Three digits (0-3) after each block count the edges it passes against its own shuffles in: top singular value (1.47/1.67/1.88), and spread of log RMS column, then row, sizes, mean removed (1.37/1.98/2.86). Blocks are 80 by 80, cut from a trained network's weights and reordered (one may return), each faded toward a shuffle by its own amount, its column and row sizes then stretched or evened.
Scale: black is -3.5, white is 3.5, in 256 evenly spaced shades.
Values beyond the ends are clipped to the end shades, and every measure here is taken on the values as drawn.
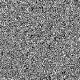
1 1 0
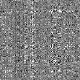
2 2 2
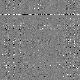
3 2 2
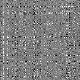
1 3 3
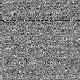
2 0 1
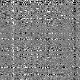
2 2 3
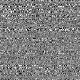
3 0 3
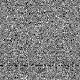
2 1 0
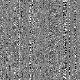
1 3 0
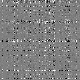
1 3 3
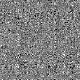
1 2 2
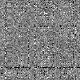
2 2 1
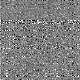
1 1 3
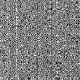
1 1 2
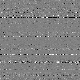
3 0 3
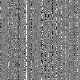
3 3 0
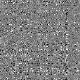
1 2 3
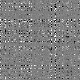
2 3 3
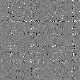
1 2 2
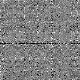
2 2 1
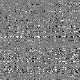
1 1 3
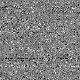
0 0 2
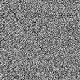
2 0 0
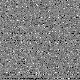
0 0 2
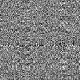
3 1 1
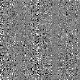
0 3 2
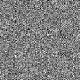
3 1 1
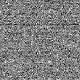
1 1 0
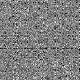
2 2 0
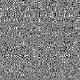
3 2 3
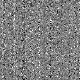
0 2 0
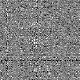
1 2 1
